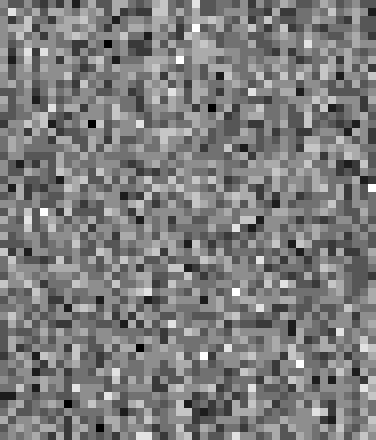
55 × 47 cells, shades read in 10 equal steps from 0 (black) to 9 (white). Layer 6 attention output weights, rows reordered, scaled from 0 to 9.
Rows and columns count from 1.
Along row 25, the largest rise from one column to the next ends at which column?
19
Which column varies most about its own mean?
18
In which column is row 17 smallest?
44
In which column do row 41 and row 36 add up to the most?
22
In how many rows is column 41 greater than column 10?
24
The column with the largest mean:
23
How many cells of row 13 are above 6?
3
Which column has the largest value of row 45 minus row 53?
26
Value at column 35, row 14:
4
